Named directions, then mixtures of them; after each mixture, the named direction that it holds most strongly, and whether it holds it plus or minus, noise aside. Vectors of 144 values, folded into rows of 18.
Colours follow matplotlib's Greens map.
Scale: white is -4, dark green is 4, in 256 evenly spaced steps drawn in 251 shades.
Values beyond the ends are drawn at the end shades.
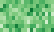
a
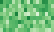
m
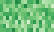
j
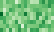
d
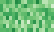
j, plus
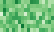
d, minus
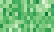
m, minus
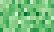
m, minus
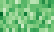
d, plus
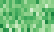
a, minus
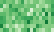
a, minus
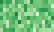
m, plus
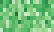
m, plus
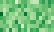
d, plus
